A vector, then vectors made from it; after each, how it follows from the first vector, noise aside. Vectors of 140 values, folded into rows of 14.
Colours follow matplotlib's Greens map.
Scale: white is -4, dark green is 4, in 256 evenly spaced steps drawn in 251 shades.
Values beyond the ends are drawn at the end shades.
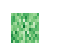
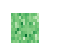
reversed, negated, partly zeroed.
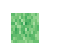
reversed, negated, shrunk.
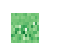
reversed, negated, partly zeroed.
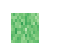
reversed, negated, shrunk.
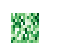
reversed, scaled up.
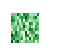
scaled up.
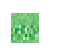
reversed, negated, partly zeroed.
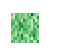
wrapped around.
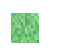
reversed, negated, shrunk.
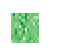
reversed, negated, partly zeroed.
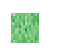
reversed, shrunk.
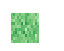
reversed, negated, shrunk.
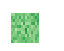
reversed, shrunk.
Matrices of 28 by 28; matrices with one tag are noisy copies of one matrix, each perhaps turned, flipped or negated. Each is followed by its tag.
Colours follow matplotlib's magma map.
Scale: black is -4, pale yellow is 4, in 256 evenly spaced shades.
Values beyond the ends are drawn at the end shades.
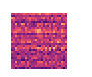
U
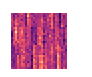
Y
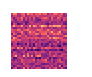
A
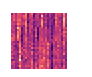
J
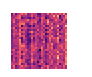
U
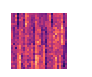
Y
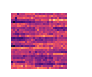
Y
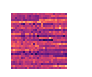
J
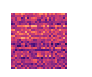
A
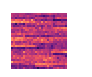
Y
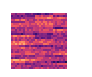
Y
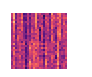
J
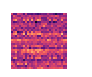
U
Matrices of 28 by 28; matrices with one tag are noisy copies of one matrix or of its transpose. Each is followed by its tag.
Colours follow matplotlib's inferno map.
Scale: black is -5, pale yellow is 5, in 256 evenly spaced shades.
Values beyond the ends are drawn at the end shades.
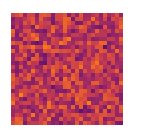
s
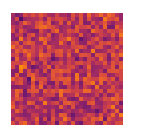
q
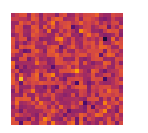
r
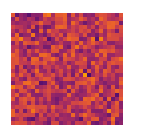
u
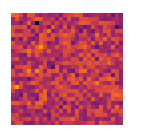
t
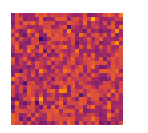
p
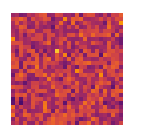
p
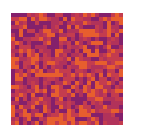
p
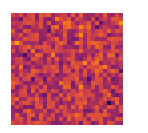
s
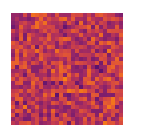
q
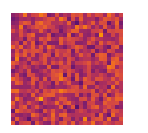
q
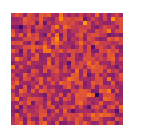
s
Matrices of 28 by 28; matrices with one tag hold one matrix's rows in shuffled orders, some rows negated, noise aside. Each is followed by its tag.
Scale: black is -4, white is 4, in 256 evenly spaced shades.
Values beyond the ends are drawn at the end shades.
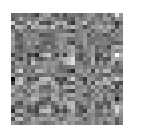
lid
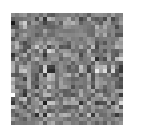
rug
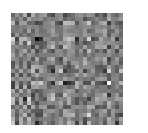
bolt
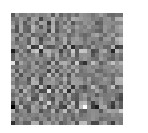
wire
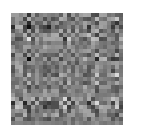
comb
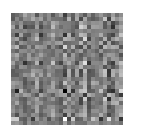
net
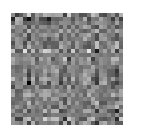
comb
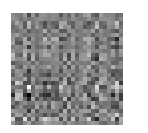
comb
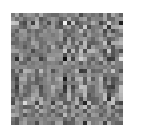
net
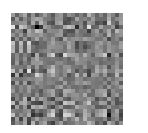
bolt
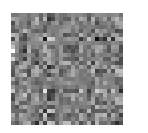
rug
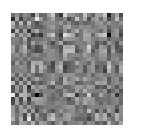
bolt
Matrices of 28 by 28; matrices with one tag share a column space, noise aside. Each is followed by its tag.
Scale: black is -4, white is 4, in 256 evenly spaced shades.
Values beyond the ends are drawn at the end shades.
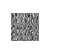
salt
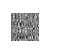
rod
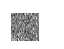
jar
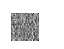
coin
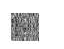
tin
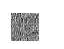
tin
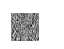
jar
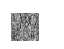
coin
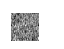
jar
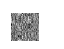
coin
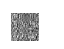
rod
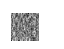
tin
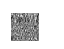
salt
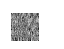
tin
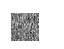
coin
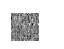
coin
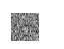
jar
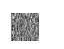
tin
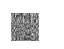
salt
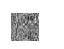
coin
